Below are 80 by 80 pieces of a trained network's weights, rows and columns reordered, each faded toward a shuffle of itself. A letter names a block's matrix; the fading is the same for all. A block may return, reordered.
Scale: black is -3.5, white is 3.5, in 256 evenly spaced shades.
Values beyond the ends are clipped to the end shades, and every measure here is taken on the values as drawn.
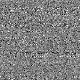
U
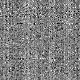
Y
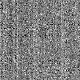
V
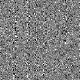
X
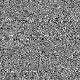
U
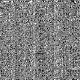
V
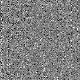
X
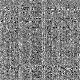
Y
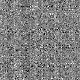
Y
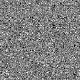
U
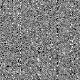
X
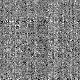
Y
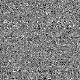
U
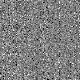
X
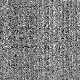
Y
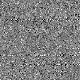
U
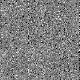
X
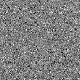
U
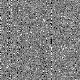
X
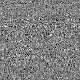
U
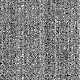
Y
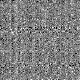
Y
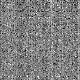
V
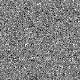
U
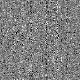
X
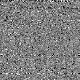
U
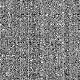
V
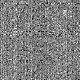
Y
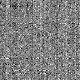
V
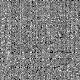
Y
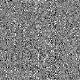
X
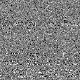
U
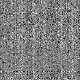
Y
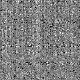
Y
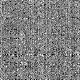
Y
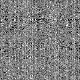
Y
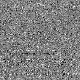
U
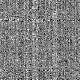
Y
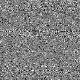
U
